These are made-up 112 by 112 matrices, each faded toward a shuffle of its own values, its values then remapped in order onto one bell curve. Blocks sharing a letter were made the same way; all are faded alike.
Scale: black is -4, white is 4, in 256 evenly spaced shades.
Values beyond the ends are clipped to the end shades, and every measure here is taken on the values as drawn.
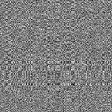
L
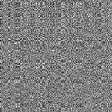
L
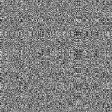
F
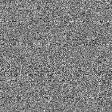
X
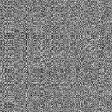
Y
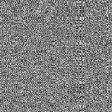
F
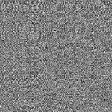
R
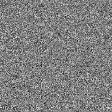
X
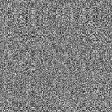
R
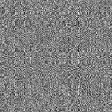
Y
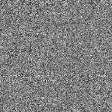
X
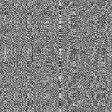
Y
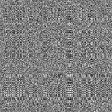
L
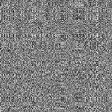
F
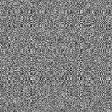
L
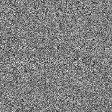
X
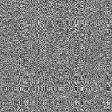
Y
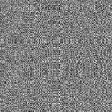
Y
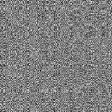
Y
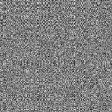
F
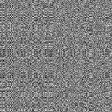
L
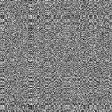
L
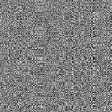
Y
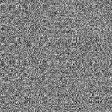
R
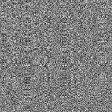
R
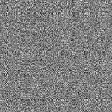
R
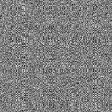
Y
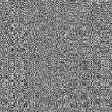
Y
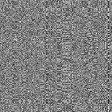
Y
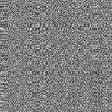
L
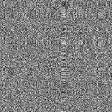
R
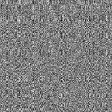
Y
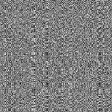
Y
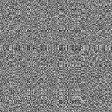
L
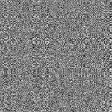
F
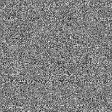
X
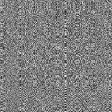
Y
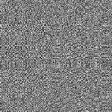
R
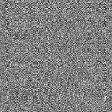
F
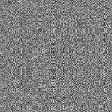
Y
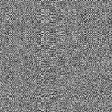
L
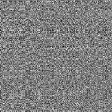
F
